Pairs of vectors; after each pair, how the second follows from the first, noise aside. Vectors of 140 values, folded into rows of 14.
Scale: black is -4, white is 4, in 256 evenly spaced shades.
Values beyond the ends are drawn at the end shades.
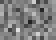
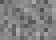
shrunk.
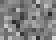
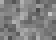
negated, shrunk.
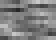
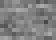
negated, shrunk.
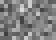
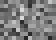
sign-scrambled.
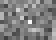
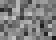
wrapped around, negated.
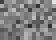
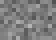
negated, shrunk.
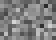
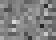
partly zeroed.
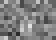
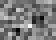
wrapped around, negated.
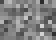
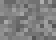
negated, shrunk.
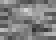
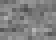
negated, shrunk.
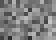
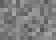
shrunk.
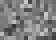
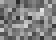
wrapped around, negated.
